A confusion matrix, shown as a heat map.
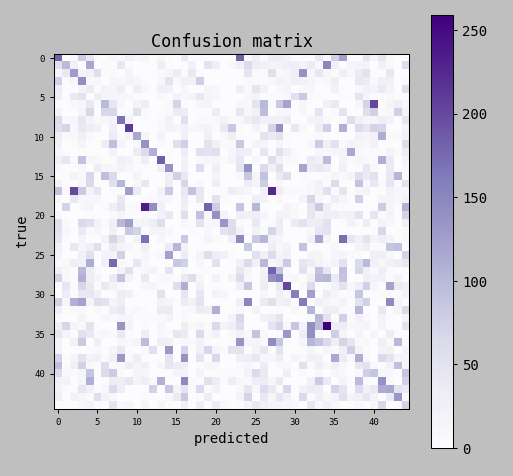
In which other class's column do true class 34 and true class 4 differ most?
32
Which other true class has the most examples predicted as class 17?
28
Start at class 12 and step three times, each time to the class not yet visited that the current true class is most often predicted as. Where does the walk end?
24
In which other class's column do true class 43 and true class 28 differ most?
27
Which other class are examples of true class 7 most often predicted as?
26
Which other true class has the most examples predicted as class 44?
19
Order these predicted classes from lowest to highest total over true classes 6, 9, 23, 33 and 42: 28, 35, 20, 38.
20, 35, 38, 28
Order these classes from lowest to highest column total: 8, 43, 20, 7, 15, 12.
12, 15, 43, 20, 7, 8
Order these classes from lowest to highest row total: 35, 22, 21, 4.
4, 22, 35, 21
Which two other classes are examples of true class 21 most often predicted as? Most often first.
9, 8
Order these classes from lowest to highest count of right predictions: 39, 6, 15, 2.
39, 15, 6, 2
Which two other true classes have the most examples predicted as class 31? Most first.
2, 14
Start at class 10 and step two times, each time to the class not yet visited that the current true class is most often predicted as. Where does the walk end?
16
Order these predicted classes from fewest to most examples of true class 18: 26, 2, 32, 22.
22, 26, 2, 32
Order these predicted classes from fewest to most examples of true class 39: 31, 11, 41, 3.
41, 11, 31, 3
